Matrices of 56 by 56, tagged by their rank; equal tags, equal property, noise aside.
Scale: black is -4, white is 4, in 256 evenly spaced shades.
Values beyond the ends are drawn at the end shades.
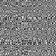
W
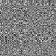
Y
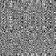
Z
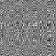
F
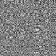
Y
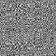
Z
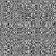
F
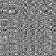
F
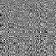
Z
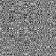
Y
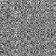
Z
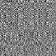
F
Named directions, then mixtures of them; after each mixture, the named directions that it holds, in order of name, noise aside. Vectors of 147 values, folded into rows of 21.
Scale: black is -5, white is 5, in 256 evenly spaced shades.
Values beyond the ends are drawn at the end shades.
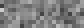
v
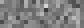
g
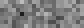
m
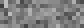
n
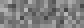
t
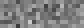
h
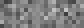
t.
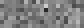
g.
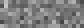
n, t.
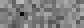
m.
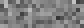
m, n.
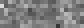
n, t, v.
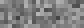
g, h, m.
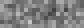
h, t.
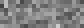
n.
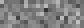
g.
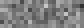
g, t.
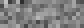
n.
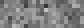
g, m, n.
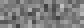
h, m.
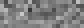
m, n, t.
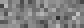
g, n.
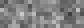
m, v.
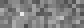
m.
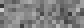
v.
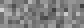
t.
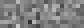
h.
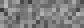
n, v.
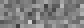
h.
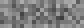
m, t, v.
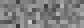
h.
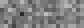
m.
